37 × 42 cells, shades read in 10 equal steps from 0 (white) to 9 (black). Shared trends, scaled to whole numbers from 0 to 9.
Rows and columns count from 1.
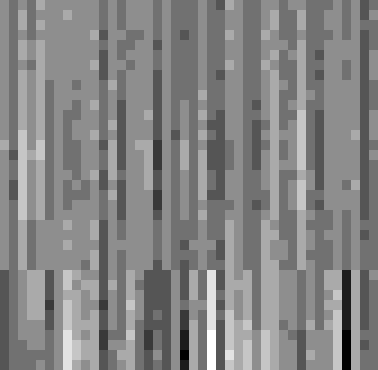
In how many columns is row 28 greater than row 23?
13
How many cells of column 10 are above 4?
3
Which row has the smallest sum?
36
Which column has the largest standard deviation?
24
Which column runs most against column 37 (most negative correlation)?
6
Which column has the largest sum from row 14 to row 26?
18
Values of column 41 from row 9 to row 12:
6 6 6 6
